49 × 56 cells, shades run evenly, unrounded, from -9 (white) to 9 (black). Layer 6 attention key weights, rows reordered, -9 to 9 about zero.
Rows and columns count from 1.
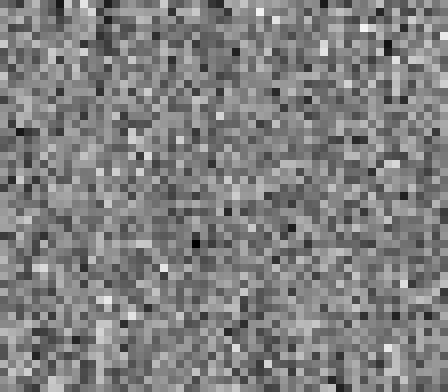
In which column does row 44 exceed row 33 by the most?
1
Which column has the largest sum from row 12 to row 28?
22
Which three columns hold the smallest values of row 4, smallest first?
46, 47, 54
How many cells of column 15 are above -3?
46
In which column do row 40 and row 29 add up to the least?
17
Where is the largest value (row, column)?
31, 25
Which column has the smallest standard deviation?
32
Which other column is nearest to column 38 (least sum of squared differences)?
36
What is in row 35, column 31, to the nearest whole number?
-4
